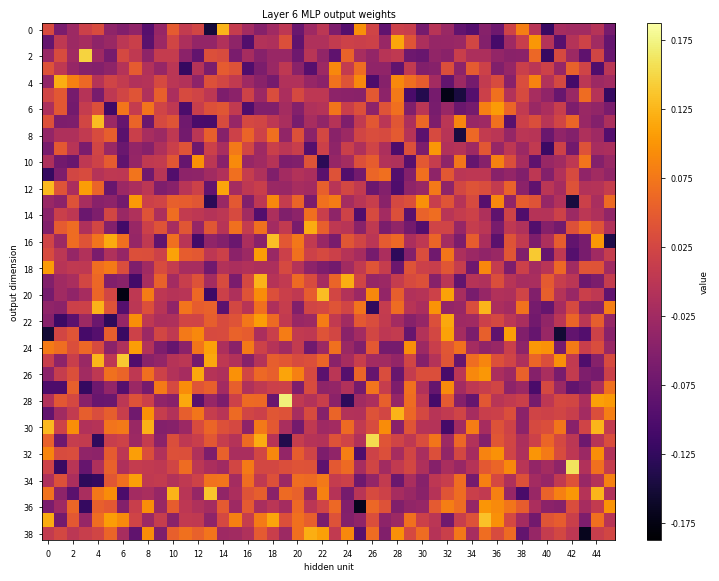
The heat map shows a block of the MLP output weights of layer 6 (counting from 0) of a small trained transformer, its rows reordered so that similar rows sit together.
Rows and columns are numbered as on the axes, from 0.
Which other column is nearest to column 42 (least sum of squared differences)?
16
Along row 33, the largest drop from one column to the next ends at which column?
43
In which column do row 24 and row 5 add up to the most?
7
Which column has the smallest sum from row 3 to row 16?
45
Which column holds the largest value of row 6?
36
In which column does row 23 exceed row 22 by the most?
5
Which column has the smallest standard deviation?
9
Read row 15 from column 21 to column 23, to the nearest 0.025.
0.125 0.05 0
